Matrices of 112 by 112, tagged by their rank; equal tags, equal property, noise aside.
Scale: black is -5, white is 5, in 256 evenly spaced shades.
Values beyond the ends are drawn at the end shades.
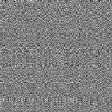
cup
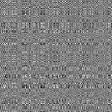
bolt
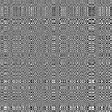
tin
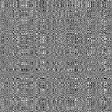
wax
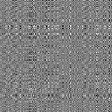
wax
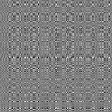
tin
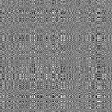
bolt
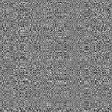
cup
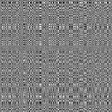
tin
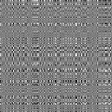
tin
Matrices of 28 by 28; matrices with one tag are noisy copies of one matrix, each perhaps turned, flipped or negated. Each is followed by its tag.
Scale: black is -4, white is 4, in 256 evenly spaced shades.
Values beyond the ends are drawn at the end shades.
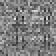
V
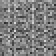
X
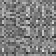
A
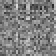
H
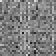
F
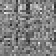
H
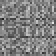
A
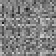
A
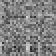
H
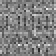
X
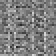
X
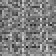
X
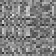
A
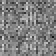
F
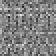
X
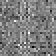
F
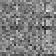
H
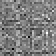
F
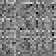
A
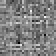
V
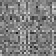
F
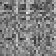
H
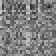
H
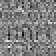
X
